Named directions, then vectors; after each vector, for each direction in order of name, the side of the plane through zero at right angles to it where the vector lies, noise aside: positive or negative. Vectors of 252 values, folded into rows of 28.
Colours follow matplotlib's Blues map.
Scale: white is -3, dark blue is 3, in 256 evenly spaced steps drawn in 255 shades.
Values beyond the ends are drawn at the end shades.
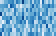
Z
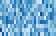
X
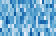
positive, positive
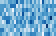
positive, positive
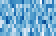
positive, positive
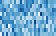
positive, negative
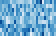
negative, negative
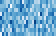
positive, negative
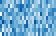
positive, negative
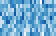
positive, positive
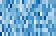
negative, positive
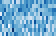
positive, negative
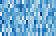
positive, negative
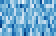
negative, negative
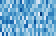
positive, negative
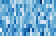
negative, negative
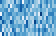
positive, negative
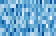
negative, negative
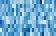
negative, negative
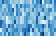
negative, negative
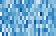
positive, negative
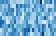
negative, negative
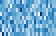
positive, negative
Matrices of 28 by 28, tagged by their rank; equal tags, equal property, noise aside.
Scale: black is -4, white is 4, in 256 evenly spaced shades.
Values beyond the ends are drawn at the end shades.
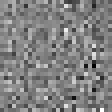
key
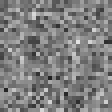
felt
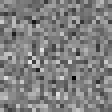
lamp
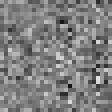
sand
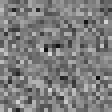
felt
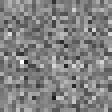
lamp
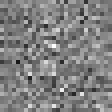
key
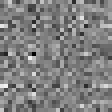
key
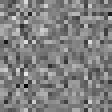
key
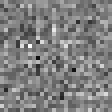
lamp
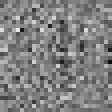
key
